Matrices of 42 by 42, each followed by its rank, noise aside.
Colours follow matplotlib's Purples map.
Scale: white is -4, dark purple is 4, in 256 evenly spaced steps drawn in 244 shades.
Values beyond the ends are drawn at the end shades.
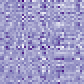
three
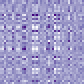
two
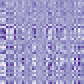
two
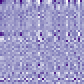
three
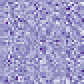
six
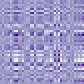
two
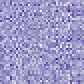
six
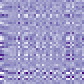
two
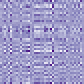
two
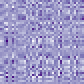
three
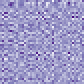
four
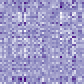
four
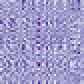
four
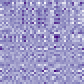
four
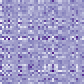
three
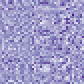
six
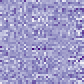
six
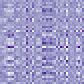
two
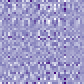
four
